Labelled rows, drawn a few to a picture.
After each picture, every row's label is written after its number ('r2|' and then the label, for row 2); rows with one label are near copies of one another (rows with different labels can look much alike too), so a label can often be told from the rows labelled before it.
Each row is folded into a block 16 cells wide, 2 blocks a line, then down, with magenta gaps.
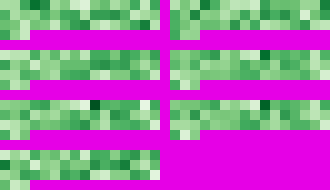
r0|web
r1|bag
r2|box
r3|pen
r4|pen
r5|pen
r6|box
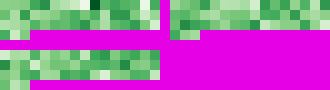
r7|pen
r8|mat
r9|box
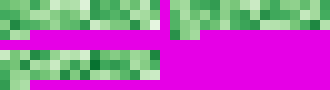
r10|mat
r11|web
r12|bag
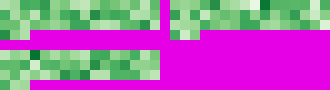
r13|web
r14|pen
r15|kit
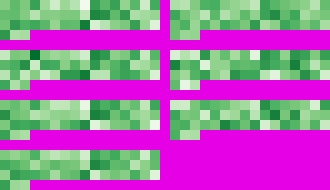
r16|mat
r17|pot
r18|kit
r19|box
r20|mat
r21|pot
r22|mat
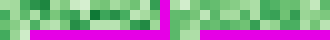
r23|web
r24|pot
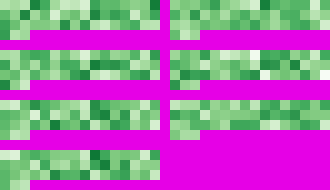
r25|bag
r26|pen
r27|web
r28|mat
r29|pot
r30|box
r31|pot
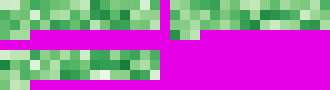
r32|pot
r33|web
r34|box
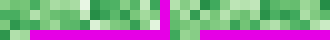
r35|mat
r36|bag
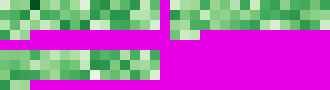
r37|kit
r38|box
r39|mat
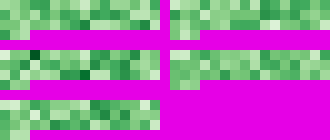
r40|web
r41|box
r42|kit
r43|pot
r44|pot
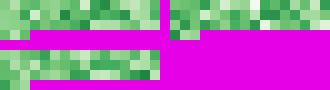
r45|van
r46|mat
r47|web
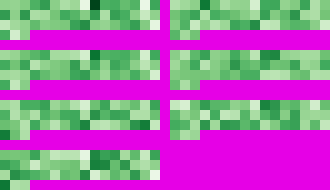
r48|pen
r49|kit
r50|pen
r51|van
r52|web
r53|pot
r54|mat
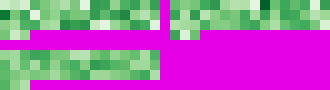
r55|box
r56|pen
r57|web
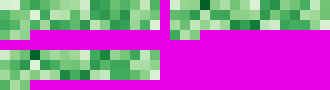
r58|pot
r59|kit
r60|kit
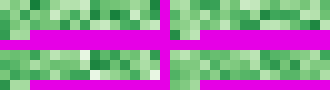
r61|bag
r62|web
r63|mat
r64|pot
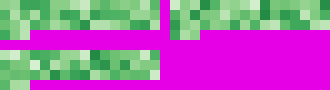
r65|web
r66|bag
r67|pot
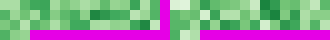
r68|web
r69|pot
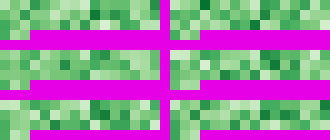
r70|bag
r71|kit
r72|van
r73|pot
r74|pot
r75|bag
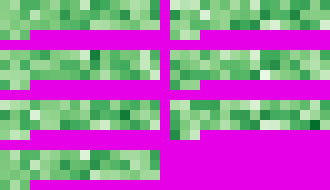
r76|van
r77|box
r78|pen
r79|mat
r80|box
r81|web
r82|van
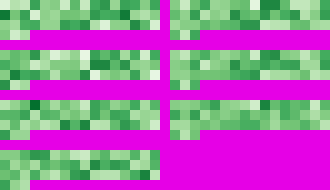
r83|box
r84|van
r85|mat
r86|van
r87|kit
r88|pen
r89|web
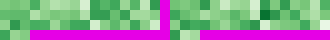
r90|mat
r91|mat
